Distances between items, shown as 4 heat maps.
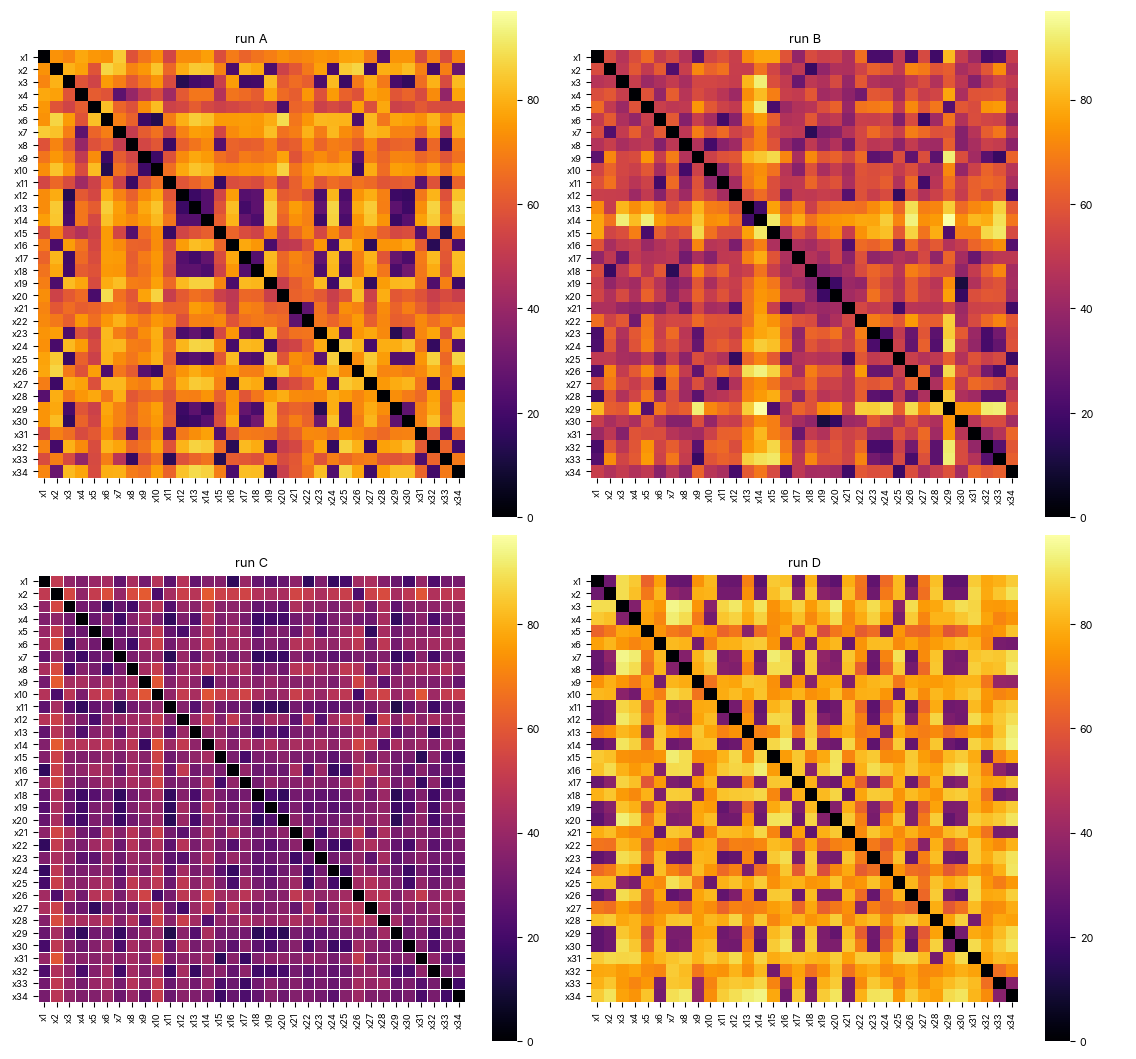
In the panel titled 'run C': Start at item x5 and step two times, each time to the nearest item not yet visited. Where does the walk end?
x12
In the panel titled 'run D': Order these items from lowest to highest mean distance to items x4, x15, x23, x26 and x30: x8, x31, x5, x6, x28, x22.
x8, x5, x22, x6, x28, x31
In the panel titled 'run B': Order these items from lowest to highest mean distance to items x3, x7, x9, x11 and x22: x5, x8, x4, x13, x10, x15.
x8, x4, x10, x5, x15, x13
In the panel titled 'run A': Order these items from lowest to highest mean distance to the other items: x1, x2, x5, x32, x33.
x33, x5, x32, x2, x1
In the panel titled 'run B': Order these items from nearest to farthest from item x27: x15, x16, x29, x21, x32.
x21, x16, x32, x15, x29
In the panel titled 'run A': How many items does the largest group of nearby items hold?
10
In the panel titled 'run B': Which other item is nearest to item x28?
x1
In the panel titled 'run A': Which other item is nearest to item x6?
x10
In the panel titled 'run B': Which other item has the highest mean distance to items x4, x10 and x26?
x14
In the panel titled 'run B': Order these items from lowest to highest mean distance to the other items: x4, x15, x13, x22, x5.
x4, x5, x22, x15, x13
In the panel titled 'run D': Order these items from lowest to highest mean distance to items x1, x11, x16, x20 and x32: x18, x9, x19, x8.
x19, x8, x9, x18
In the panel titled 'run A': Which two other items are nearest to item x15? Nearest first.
x33, x11
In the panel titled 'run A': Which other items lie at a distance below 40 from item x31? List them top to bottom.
x8, x11, x15, x33
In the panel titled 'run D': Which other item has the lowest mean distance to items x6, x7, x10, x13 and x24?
x5
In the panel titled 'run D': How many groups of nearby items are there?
7
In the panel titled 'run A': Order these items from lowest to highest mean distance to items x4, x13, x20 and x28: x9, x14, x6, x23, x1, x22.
x23, x14, x1, x9, x22, x6
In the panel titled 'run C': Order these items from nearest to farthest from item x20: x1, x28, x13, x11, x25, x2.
x11, x13, x1, x25, x28, x2
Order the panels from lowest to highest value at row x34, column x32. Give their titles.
run A, run C, run B, run D
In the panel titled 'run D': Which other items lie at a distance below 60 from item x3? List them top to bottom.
x4, x10, x25
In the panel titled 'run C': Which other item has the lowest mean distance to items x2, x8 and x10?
x26
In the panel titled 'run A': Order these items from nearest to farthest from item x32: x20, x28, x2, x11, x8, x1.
x2, x20, x11, x8, x1, x28
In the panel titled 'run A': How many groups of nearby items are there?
8
